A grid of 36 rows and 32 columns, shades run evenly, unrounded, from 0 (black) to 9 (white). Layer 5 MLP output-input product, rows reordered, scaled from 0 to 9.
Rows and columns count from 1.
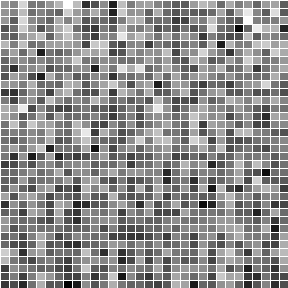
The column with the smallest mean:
11
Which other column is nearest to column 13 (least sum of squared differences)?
20
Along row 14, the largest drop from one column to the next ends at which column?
4
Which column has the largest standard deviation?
8
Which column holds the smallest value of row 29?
31
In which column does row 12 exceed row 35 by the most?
14
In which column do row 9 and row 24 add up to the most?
16
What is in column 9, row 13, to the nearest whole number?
5
